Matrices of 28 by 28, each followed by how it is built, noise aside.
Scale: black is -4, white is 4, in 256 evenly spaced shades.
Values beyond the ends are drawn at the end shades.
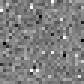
sparse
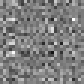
low rank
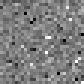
sparse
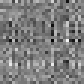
low rank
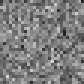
noise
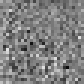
lower triangular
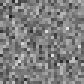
noise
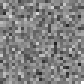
noise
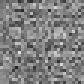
blocks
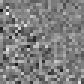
lower triangular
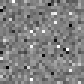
sparse
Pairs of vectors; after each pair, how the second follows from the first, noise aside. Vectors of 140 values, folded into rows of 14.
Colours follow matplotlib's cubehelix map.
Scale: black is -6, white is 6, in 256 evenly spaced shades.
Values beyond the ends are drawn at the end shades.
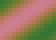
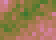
negated, shrunk.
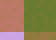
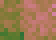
negated, shrunk.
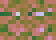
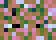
reversed, negated, scaled up.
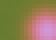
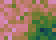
negated.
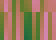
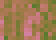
negated, shrunk.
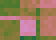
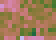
negated, partly zeroed.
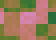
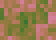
negated, shrunk.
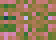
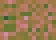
shrunk.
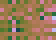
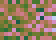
copied.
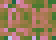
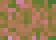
shrunk.
